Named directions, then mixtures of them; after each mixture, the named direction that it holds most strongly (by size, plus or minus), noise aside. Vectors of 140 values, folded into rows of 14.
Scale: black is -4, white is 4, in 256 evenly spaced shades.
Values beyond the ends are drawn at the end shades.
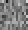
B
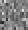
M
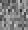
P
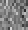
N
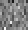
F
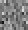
M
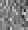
N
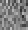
N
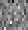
F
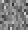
B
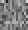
B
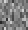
M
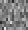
F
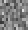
M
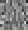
B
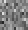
M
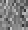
N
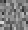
M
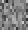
B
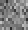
N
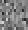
M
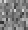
M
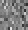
N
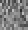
P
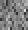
N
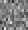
F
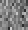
N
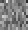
B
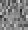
P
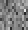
N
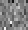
F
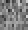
B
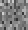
F
